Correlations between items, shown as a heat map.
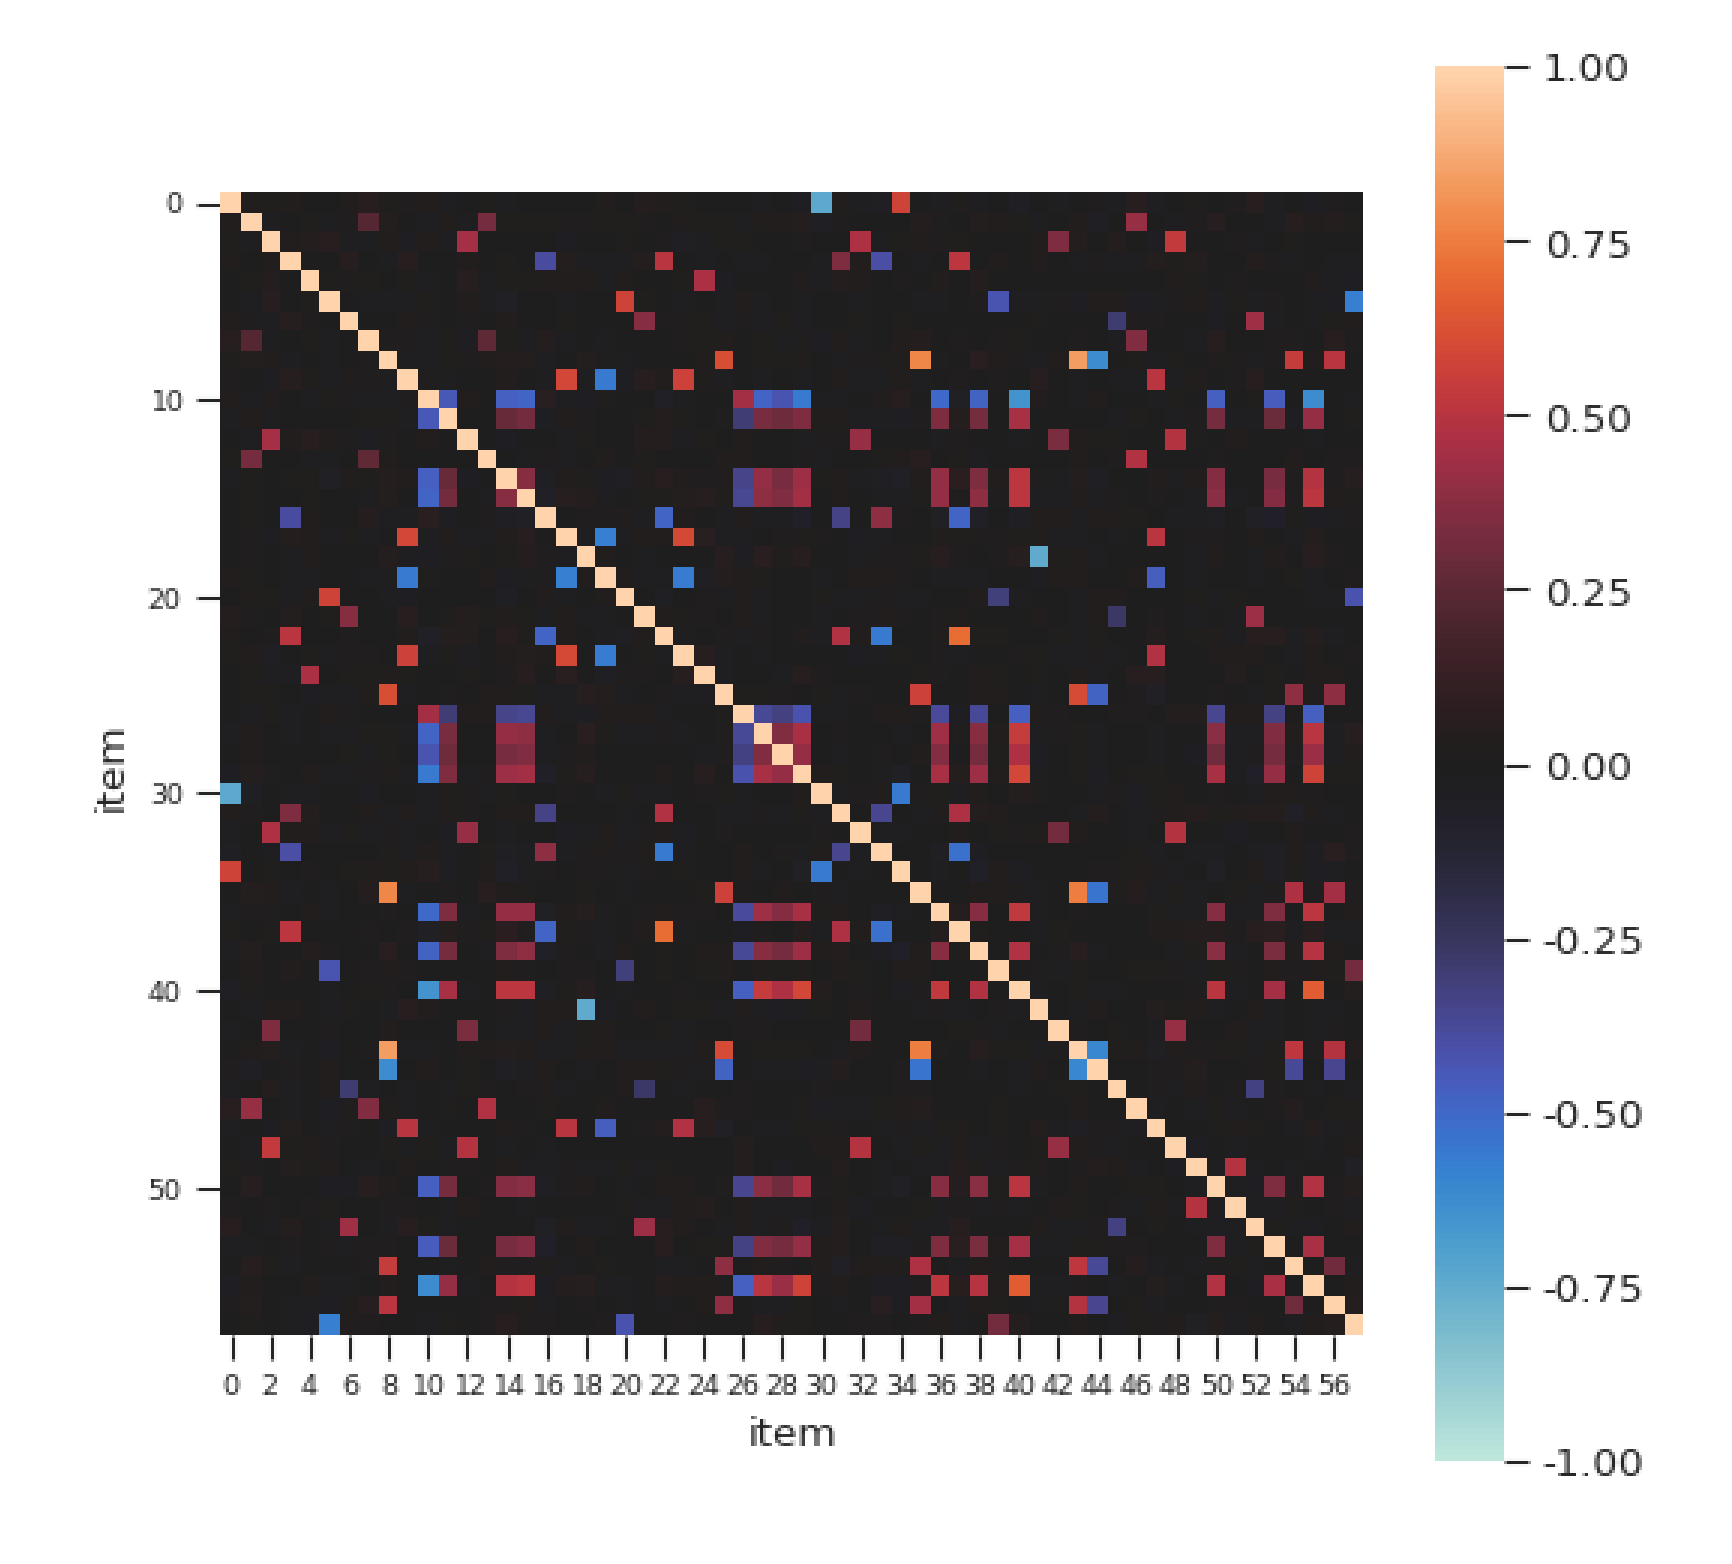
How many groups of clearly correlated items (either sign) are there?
12
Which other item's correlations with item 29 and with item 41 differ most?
18
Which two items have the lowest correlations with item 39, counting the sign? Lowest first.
5, 20
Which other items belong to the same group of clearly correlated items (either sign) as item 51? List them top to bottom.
49
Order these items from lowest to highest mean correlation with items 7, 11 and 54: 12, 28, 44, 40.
44, 12, 28, 40
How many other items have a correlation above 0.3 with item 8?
5
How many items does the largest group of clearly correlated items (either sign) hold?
14
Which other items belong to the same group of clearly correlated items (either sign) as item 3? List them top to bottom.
16, 22, 31, 33, 37
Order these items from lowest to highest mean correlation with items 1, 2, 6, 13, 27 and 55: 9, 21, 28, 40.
9, 21, 28, 40
